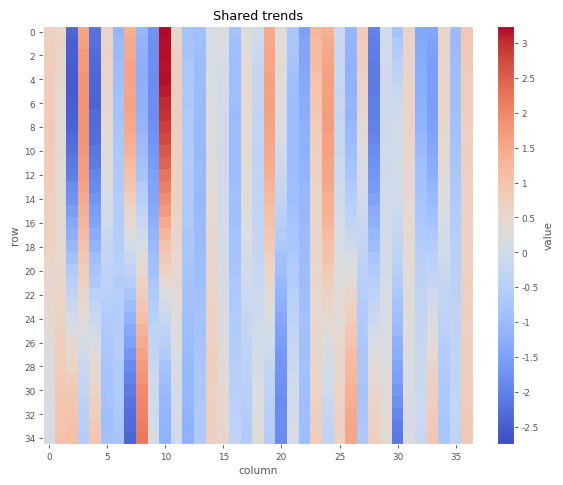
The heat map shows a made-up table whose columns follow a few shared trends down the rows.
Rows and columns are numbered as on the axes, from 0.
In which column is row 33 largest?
8
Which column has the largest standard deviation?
10
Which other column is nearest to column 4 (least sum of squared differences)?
2
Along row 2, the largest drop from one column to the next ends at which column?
4
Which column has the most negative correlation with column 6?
23
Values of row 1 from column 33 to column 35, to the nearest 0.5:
-1.5 0.5 -1
